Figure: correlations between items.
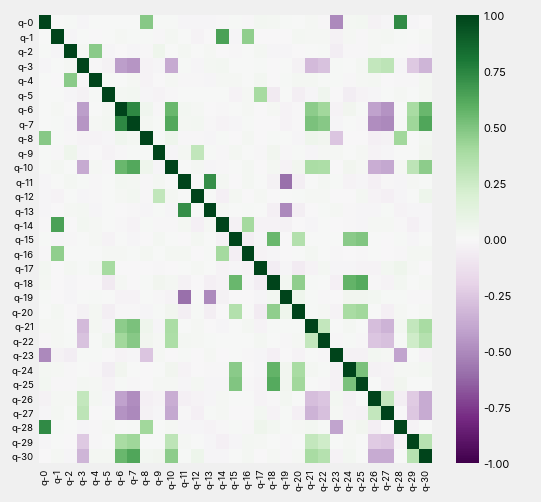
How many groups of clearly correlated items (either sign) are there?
8
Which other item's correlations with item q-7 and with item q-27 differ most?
q-6
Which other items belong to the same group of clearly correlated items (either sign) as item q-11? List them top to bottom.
q-13, q-19
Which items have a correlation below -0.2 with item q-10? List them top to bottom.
q-3, q-26, q-27
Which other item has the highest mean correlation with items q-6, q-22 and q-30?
q-7
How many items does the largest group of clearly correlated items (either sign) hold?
10
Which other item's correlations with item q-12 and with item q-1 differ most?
q-14
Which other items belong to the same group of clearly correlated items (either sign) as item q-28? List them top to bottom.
q-0, q-8, q-23
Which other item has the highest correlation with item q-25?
q-18
